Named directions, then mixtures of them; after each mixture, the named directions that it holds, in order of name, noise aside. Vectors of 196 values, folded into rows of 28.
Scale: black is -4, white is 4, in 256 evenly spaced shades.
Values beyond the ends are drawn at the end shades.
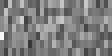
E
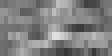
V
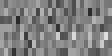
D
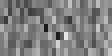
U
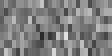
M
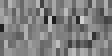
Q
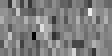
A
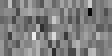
A, M.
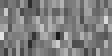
A, E, U.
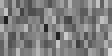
U.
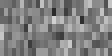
E, Q, V.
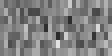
Q, U.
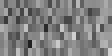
D, U.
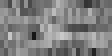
A, V.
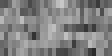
A, E, V.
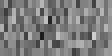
E, M, Q.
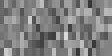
M.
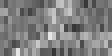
M, U, V.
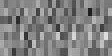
D.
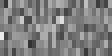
E.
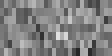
M, V.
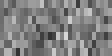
M.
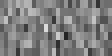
U.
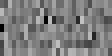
Q.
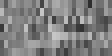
Q, V.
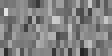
E, M, Q.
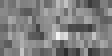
M, V.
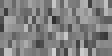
M, Q.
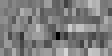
D, M, V.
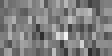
M, V.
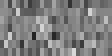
A.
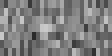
A, E.
